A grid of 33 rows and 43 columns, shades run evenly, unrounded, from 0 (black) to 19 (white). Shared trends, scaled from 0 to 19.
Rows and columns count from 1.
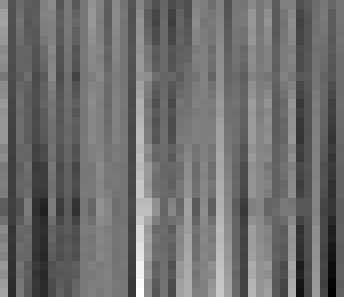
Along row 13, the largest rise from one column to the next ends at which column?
18
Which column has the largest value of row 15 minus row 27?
6
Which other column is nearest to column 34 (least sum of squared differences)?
1
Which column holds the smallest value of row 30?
42
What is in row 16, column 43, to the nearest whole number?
8
